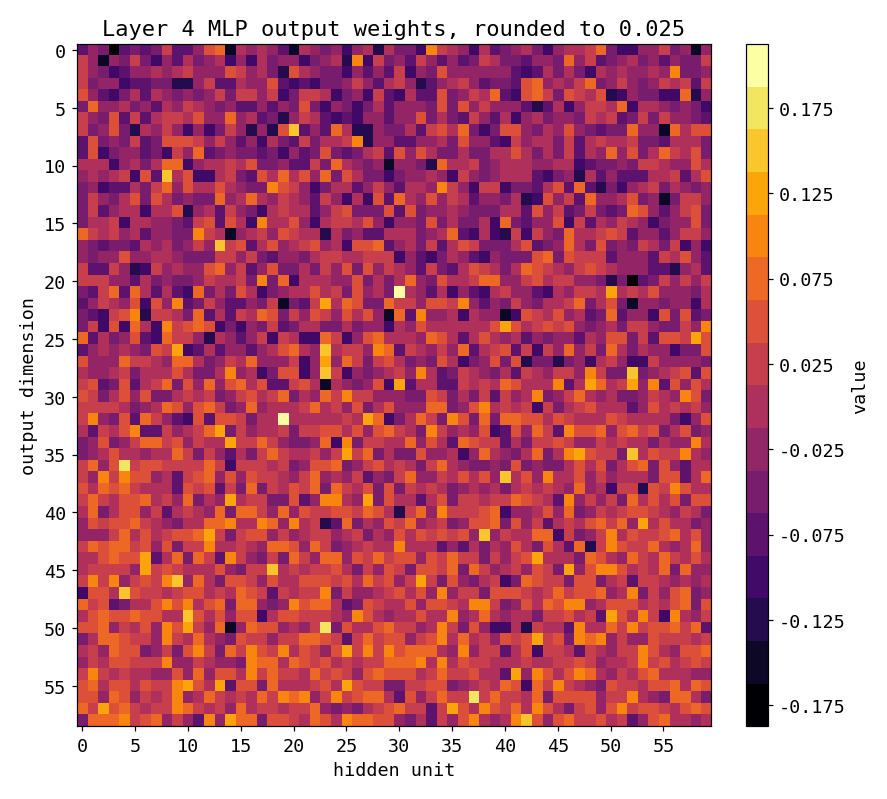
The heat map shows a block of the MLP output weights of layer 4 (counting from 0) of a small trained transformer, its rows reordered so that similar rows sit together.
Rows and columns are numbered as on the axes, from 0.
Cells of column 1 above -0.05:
50
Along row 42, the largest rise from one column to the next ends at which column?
38
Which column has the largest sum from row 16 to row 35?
23
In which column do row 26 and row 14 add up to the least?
10
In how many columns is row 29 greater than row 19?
30
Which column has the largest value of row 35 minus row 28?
25
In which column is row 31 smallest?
43
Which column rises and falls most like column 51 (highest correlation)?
2
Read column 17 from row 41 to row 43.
0.1 0.05 -0.025
